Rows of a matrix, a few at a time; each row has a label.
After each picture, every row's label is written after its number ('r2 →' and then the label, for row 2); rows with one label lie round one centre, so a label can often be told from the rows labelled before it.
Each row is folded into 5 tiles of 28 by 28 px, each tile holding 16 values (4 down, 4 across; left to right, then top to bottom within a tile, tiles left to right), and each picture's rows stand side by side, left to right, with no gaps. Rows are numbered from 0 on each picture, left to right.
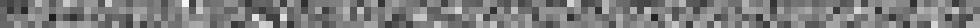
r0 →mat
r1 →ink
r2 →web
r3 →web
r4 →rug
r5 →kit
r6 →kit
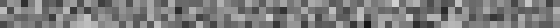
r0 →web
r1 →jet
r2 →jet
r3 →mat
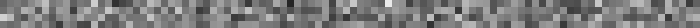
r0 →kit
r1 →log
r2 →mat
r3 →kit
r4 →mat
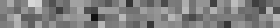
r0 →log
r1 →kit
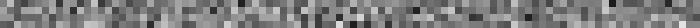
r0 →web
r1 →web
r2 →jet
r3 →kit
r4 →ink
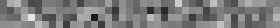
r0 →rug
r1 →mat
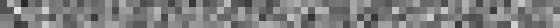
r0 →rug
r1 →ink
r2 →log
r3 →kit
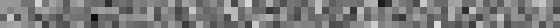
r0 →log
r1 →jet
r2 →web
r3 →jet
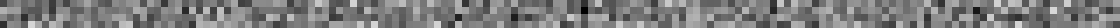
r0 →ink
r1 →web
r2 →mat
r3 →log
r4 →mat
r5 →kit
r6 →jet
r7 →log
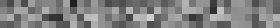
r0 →kit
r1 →kit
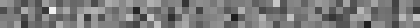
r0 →jet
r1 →log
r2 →kit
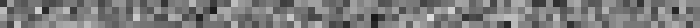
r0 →web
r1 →kit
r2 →log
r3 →kit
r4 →rug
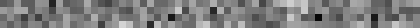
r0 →ink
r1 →web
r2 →log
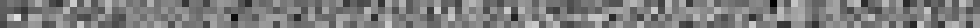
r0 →mat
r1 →log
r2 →rug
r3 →rug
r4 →mat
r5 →kit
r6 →rug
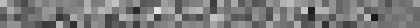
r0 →jet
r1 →kit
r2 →log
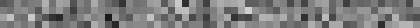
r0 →kit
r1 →log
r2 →ink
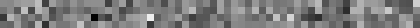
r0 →log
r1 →kit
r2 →log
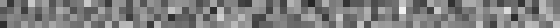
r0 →ink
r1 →web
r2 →rug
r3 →rug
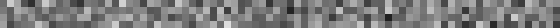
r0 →rug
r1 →web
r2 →mat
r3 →jet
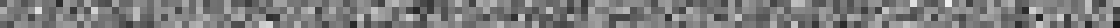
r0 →web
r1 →ink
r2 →jet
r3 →mat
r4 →mat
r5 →kit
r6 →mat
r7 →jet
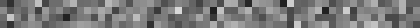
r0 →mat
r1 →web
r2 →web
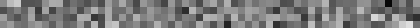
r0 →rug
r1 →jet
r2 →ink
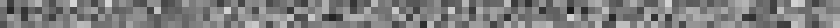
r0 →mat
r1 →rug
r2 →kit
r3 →ink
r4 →mat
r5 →kit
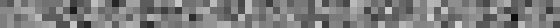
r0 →kit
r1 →mat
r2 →log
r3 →log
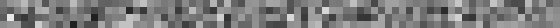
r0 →log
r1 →jet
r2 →mat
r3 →mat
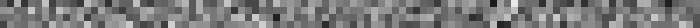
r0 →ink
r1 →ink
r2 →jet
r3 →kit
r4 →ink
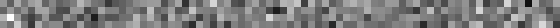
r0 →log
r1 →jet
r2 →jet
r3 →ink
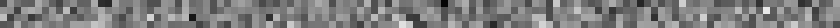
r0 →web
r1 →kit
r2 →ink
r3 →ink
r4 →rug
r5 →web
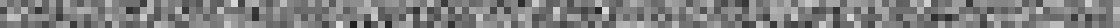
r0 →jet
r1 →web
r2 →jet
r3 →web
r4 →mat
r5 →jet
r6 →log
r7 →mat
